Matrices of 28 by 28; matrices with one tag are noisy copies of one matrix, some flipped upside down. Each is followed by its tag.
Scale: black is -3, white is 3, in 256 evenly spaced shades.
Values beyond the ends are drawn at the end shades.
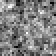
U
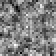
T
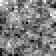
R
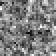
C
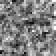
C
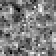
T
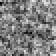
C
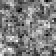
U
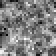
R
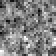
R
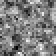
T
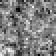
U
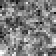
R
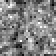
U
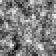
T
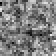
C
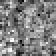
U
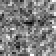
C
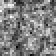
U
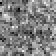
C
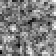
C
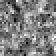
T
